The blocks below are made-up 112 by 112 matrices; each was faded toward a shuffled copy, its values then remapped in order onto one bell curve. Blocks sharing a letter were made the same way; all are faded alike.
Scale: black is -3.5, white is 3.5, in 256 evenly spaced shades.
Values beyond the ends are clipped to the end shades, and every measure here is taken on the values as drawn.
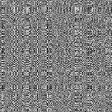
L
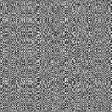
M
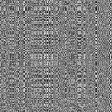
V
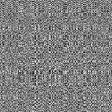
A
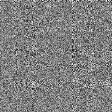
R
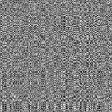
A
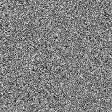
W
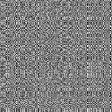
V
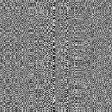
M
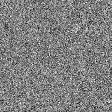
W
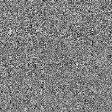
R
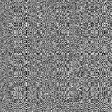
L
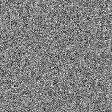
W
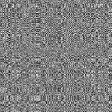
A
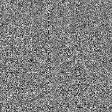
R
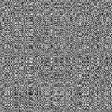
A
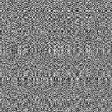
A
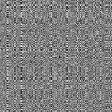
V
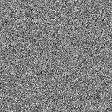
W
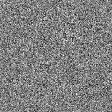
W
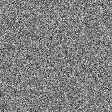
W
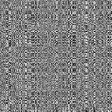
M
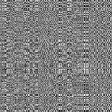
V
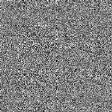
R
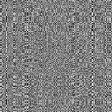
M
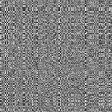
V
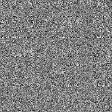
R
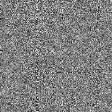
R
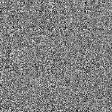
R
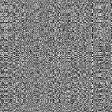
L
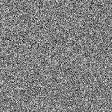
W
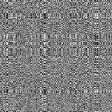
L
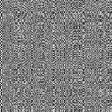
M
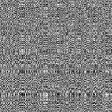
A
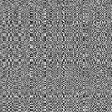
V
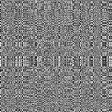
V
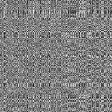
M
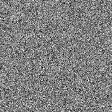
W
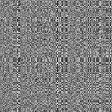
V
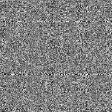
R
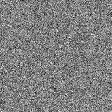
W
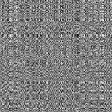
A
